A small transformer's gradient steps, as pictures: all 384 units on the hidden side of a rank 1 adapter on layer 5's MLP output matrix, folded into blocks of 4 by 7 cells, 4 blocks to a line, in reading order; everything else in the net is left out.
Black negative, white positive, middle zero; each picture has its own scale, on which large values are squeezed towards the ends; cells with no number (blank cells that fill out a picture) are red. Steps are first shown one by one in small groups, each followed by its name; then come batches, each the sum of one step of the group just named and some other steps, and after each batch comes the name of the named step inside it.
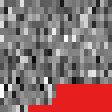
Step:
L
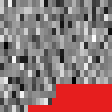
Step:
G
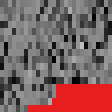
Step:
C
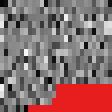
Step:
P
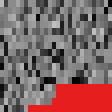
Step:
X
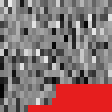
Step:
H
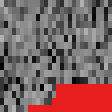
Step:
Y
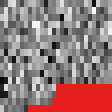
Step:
H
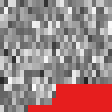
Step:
H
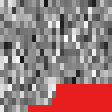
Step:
G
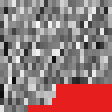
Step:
C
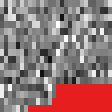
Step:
L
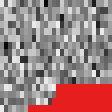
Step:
G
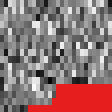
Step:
X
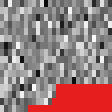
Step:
G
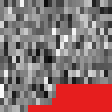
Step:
L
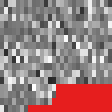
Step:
H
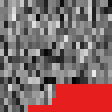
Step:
X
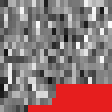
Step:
H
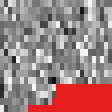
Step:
H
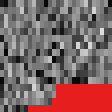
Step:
X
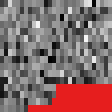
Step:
H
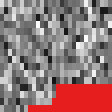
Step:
G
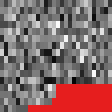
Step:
X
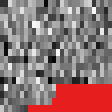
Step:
C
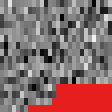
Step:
G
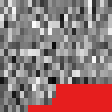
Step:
H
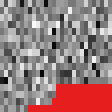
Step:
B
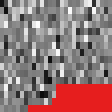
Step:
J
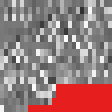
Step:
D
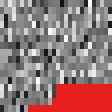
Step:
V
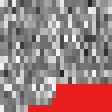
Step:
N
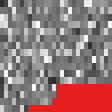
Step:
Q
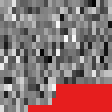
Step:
N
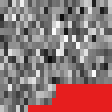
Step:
D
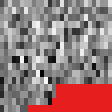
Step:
B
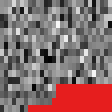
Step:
V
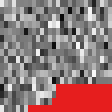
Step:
D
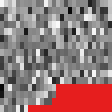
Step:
N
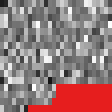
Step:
Q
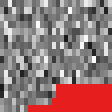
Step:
Q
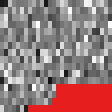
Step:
Q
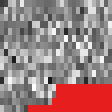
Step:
D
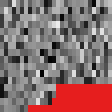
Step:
B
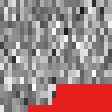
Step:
D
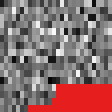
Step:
Q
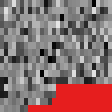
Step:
B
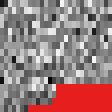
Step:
Q
